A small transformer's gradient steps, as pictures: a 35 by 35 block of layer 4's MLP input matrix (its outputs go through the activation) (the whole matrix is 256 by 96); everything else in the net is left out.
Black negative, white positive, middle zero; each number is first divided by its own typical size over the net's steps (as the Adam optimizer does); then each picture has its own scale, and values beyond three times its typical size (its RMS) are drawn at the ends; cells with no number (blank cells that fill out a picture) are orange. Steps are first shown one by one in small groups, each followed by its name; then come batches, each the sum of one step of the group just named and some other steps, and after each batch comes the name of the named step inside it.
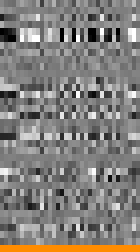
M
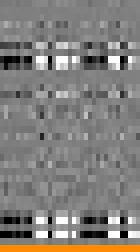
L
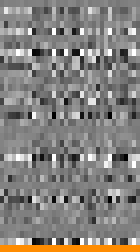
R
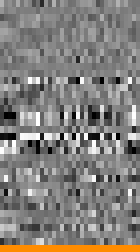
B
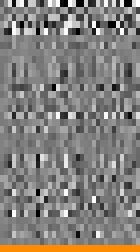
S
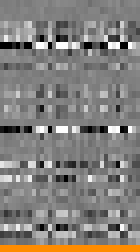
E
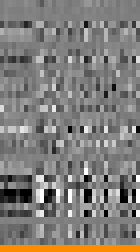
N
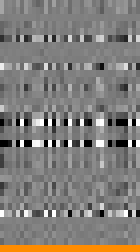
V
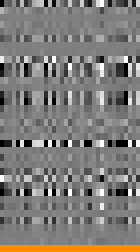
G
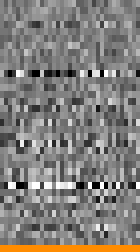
V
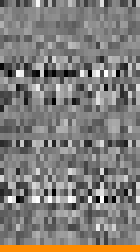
G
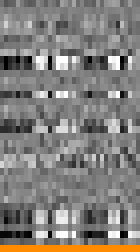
L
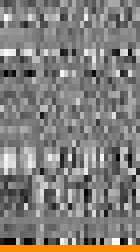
N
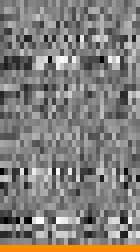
L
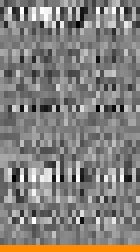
B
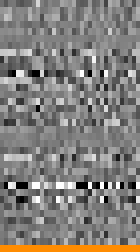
R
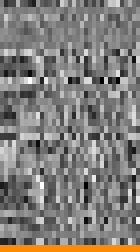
B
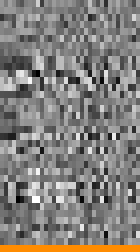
B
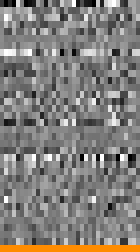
S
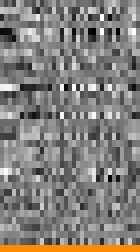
M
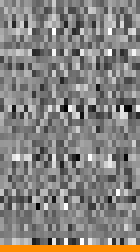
R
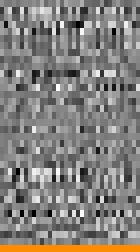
R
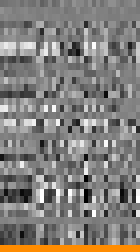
N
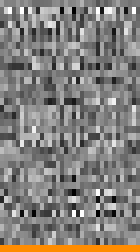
B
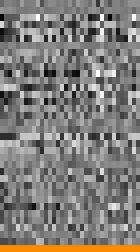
M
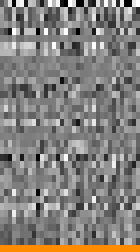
S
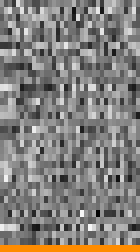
E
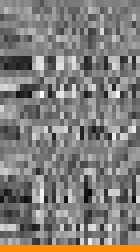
N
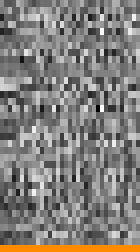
M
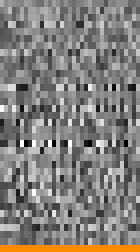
V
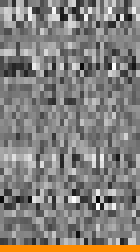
S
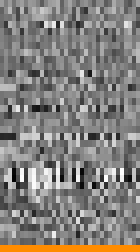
B
